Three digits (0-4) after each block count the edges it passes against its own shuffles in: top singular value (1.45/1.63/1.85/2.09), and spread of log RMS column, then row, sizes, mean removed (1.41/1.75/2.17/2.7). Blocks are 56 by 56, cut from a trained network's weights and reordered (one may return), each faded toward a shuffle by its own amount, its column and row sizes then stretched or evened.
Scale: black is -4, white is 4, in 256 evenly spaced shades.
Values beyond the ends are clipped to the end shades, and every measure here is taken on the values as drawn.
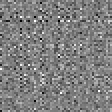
4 3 3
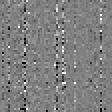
2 4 0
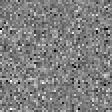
2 2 1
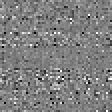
1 2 4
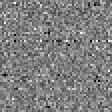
0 0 3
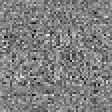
2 1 3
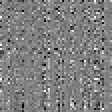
3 4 2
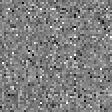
1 1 1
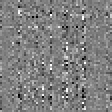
0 4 2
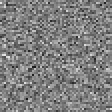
3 0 1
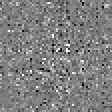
0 3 2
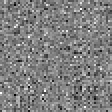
2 2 0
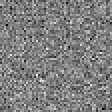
3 0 1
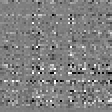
1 3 4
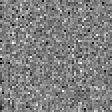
1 1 0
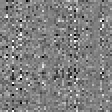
2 4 2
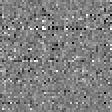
1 1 3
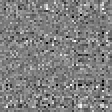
2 1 3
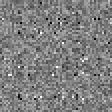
1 0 1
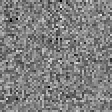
0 2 2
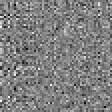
4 2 1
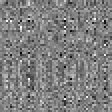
3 3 1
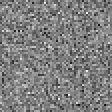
0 0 0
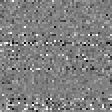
2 1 4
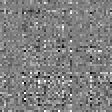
1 4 4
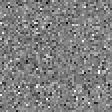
1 1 1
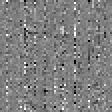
1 4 1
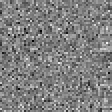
3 0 0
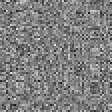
4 1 3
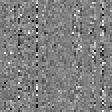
1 4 0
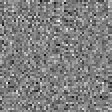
3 0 2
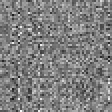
4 3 1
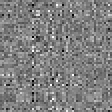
3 2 3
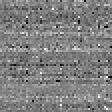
2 2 3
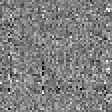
1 2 2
